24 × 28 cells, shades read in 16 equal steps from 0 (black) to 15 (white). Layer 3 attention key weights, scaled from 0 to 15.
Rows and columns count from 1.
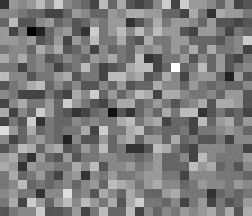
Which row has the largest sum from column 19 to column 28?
24
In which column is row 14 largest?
4
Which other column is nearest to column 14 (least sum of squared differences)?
18
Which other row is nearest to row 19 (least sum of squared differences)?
20
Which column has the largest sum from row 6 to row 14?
16
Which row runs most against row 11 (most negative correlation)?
10
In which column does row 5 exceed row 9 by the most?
28
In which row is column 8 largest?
22
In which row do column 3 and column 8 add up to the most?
12
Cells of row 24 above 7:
14
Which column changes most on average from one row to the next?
5
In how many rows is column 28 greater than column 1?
9
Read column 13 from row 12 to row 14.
7 1 7
